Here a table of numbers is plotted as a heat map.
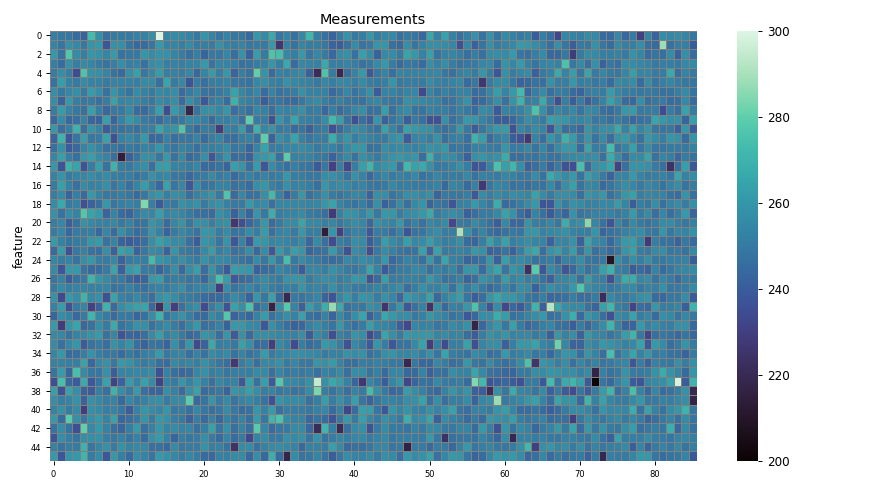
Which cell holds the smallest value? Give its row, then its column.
37, 72
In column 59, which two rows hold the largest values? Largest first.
39, 14
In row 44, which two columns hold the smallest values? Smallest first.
47, 24
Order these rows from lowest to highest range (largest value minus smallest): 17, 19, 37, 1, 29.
17, 19, 1, 29, 37
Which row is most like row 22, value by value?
32
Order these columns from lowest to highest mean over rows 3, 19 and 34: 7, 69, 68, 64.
7, 64, 69, 68
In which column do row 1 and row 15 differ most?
81
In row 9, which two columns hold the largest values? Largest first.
26, 37
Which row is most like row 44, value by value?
35
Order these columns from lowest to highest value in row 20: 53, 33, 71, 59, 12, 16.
53, 59, 12, 16, 33, 71
